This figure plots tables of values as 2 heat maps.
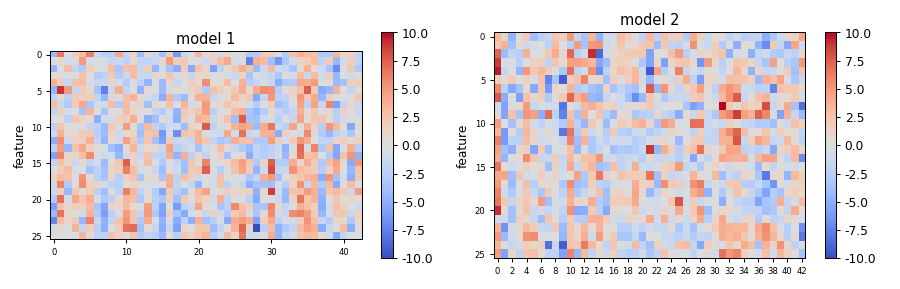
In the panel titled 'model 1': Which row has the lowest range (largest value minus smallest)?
3
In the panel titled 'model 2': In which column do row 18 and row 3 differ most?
28
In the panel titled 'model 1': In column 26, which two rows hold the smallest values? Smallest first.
13, 18
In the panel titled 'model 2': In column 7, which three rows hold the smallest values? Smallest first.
24, 5, 6
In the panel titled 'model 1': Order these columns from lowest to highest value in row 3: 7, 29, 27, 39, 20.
39, 27, 7, 29, 20
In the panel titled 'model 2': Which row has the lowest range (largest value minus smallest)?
21
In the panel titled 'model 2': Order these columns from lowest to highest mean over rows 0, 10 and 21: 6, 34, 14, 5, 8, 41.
6, 5, 34, 14, 8, 41
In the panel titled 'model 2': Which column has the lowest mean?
9
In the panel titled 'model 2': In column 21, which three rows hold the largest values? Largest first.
13, 6, 16
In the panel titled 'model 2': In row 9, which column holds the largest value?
33
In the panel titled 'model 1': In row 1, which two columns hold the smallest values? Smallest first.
27, 31
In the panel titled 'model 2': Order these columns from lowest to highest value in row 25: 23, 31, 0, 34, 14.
14, 34, 23, 0, 31
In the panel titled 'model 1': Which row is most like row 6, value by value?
19
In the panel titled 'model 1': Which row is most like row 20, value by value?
0
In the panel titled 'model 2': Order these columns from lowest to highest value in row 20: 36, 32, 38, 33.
38, 36, 33, 32
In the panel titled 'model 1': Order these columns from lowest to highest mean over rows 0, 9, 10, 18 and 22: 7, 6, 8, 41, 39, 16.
7, 6, 8, 41, 39, 16
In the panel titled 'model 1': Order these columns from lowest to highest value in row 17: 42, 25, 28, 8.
28, 25, 8, 42
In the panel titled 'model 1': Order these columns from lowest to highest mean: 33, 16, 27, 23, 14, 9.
14, 27, 9, 23, 33, 16
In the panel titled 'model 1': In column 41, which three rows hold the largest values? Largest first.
14, 13, 18
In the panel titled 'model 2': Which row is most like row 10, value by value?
17
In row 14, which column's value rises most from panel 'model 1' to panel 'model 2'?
0
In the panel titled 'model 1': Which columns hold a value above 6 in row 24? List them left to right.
10, 11, 26
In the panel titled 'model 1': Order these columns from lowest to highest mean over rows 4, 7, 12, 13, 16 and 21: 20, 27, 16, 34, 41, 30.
27, 41, 20, 16, 30, 34
